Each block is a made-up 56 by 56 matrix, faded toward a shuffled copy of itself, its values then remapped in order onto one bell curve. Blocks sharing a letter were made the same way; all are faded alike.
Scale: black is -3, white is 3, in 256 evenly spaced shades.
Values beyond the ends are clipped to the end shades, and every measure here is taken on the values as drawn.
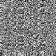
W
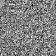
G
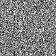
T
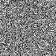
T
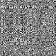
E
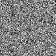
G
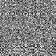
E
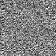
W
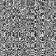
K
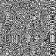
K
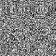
E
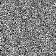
T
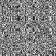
E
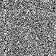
T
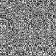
E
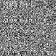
W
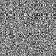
W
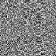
E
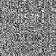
W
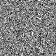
G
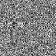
E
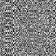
K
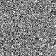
G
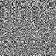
E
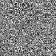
W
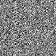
G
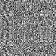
W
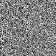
T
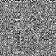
E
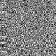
W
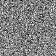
T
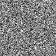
T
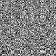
W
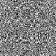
W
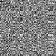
K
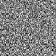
W
